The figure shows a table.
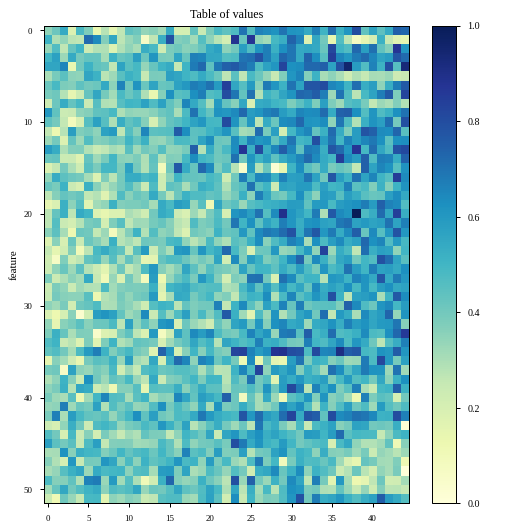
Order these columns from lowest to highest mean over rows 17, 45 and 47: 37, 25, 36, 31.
36, 37, 31, 25
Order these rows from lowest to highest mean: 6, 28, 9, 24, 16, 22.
24, 28, 22, 16, 9, 6
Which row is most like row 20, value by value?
0
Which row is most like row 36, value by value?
15
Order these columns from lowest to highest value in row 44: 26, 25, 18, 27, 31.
31, 18, 27, 25, 26
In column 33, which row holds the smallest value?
41
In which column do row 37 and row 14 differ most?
44
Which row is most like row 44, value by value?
34
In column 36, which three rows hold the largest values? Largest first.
35, 14, 4
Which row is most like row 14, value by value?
21
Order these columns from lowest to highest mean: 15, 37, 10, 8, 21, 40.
8, 10, 15, 21, 40, 37
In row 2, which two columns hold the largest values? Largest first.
43, 35
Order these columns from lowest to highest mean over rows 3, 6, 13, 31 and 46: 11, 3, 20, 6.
3, 6, 11, 20
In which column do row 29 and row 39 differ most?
40
